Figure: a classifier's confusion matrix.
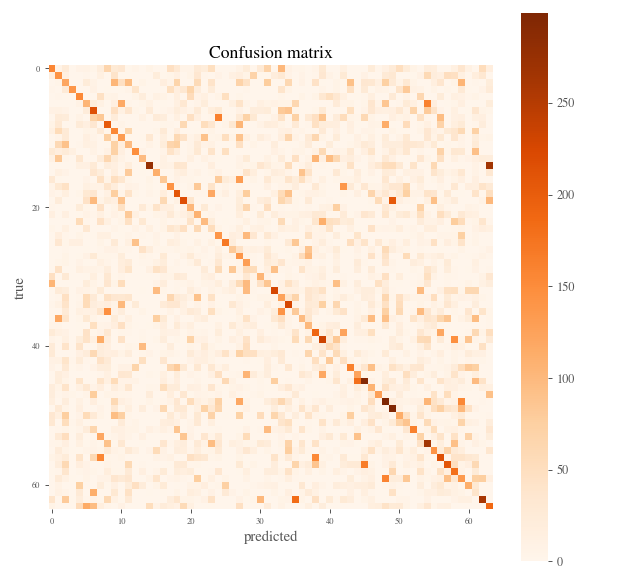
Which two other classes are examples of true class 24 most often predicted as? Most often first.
28, 59
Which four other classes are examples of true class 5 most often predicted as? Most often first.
54, 10, 48, 35
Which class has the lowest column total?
3
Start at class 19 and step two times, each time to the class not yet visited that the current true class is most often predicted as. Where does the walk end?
59
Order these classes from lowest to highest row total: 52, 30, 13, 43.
30, 52, 13, 43
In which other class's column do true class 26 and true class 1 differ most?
37
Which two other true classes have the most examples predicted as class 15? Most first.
32, 36
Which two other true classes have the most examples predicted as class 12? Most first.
25, 43
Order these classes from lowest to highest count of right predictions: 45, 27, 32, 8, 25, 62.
27, 25, 8, 32, 62, 45
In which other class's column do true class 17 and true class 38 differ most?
56
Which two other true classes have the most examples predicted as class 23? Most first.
18, 54
